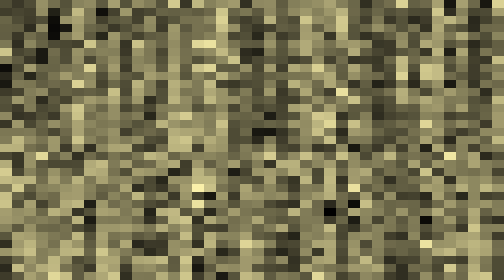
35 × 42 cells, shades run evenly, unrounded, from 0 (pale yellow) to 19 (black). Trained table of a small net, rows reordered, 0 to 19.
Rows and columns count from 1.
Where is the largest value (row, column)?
27, 28
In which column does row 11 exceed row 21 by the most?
1
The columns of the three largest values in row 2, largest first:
9, 5, 38
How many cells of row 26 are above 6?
36
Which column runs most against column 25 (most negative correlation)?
16
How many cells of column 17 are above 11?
12
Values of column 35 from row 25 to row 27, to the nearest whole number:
14 11 11
